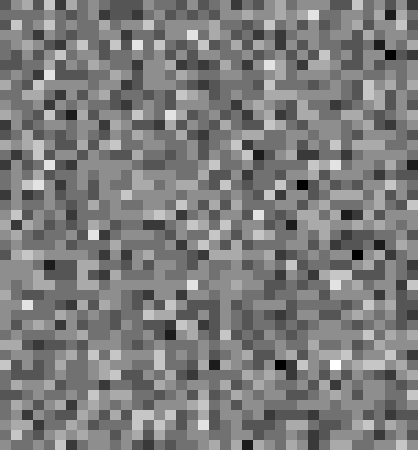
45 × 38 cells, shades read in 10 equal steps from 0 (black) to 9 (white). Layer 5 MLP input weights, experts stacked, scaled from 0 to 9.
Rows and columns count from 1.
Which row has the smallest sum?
33
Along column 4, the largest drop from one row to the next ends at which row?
20
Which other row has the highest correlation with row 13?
7
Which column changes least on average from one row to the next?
37
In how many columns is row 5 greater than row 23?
13
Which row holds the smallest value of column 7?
12
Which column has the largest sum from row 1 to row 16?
25
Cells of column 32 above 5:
5
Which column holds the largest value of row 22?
24
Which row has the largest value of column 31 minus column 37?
29
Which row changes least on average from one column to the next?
35
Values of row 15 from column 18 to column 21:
5 3 4 5
